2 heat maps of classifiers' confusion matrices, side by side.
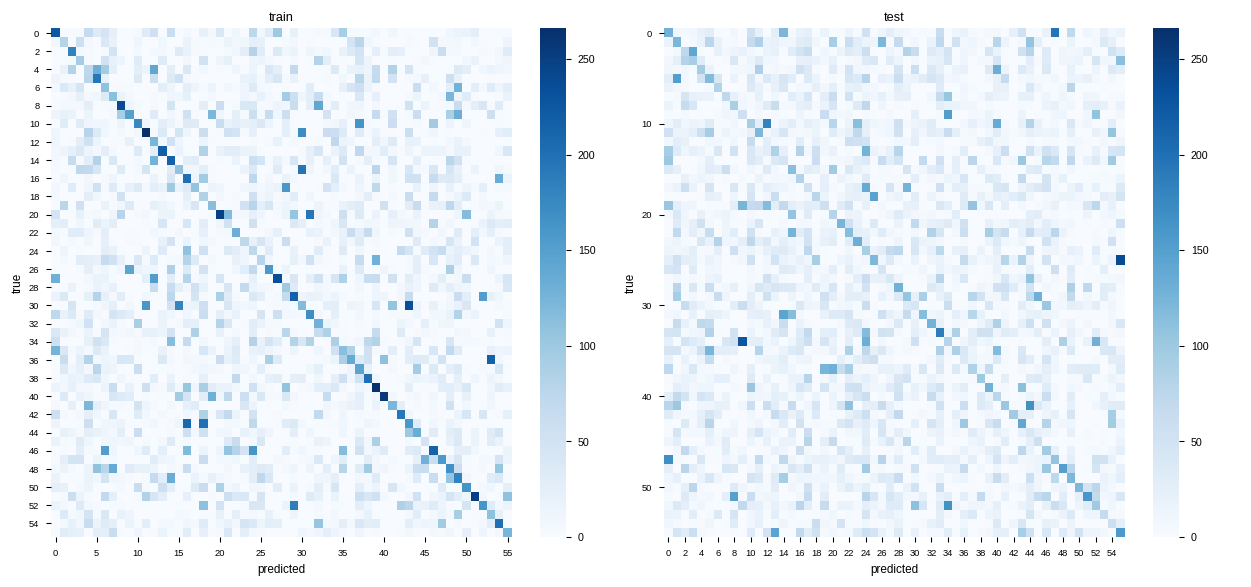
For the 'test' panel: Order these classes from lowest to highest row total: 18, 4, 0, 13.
18, 4, 0, 13
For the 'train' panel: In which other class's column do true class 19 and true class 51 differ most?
55
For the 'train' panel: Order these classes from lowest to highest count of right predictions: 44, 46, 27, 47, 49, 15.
15, 44, 47, 49, 46, 27
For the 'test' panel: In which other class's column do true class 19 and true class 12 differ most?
9
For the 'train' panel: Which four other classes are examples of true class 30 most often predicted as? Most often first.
43, 15, 11, 41
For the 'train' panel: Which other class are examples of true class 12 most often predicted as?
34
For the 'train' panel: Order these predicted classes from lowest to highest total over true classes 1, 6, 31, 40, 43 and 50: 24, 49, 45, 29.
45, 29, 24, 49
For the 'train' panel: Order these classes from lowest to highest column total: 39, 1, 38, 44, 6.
1, 38, 44, 6, 39
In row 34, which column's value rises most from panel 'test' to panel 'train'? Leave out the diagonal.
14
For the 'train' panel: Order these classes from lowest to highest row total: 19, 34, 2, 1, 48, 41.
1, 41, 2, 19, 34, 48
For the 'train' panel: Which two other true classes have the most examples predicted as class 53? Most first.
36, 9
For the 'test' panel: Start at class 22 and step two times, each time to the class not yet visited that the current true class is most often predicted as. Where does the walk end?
20
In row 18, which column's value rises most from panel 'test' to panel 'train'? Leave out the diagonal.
46
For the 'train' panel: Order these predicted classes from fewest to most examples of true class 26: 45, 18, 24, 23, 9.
45, 23, 18, 24, 9
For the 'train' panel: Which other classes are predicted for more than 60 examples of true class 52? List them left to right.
18, 29, 42, 43
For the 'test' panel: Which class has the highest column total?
24
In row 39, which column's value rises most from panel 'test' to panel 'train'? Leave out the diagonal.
18
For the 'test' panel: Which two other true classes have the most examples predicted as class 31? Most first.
29, 14
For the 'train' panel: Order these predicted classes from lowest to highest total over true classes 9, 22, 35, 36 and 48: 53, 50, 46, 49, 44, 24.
50, 46, 24, 44, 49, 53
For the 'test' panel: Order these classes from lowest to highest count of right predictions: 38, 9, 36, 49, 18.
36, 9, 18, 38, 49
